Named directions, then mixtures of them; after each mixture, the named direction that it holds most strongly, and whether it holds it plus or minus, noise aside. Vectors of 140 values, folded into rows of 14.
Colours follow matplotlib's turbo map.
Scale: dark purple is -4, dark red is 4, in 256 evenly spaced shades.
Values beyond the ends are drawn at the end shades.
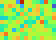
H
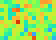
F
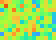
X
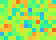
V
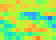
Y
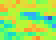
Y, plus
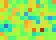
V, minus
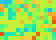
X, minus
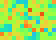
V, minus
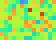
V, minus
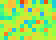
H, plus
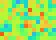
V, minus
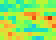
Y, minus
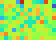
H, plus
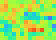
Y, plus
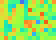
V, minus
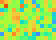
X, plus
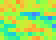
Y, plus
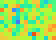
F, minus
